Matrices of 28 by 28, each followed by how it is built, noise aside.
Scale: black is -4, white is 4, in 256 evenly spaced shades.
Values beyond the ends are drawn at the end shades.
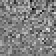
upper triangular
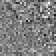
upper triangular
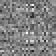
low rank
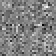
low rank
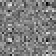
low rank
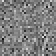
low rank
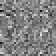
low rank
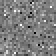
sparse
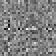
low rank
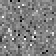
sparse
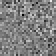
upper triangular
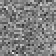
blocks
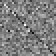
diagonal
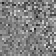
upper triangular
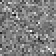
diagonal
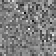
upper triangular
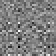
low rank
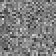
blocks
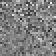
upper triangular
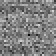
blocks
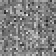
blocks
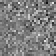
upper triangular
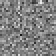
low rank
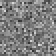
blocks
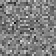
blocks
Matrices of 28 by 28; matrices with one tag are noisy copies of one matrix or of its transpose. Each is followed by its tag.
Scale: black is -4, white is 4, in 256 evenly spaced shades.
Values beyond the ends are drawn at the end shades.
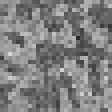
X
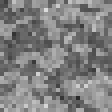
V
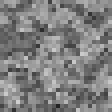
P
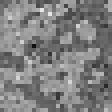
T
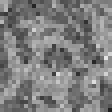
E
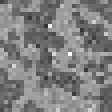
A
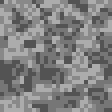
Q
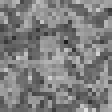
P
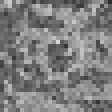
E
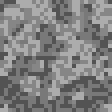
T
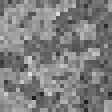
T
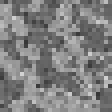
A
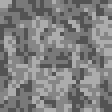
E
